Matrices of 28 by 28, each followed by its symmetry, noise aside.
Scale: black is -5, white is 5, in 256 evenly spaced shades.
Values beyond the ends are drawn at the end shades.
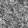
antisymmetric.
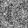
mirrored top to bottom.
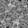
same after a half turn.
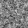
antisymmetric.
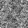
same after a half turn.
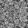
mirrored top to bottom.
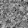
antisymmetric.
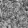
antisymmetric.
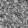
antisymmetric.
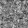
antisymmetric.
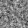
antisymmetric.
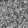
no symmetry.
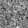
antisymmetric.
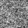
no symmetry.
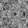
mirrored top to bottom.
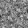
same after a half turn.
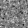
antisymmetric.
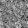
antisymmetric.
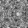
mirrored top to bottom.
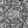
mirrored top to bottom.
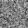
antisymmetric.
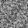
same after a half turn.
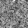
no symmetry.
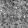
antisymmetric.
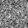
same after a half turn.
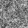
no symmetry.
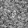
same after a half turn.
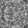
mirrored top to bottom.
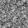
same after a half turn.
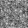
antisymmetric.
